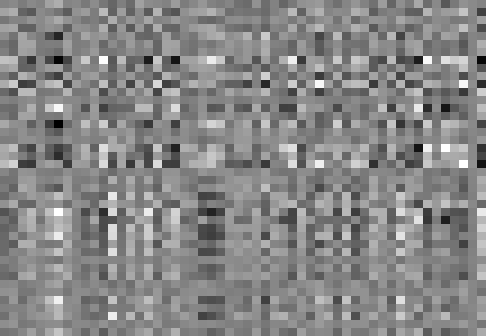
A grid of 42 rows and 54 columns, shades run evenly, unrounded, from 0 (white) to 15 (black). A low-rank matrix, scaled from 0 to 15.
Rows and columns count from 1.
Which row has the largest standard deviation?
8
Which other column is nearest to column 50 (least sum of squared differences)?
32
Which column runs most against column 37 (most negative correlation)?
11
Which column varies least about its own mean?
53
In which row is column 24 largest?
27
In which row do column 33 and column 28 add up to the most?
14
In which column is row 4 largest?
54
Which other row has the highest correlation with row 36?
1
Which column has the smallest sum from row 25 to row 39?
7
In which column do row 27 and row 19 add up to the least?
13
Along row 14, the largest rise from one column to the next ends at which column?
48
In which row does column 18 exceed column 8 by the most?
12
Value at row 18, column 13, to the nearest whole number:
5
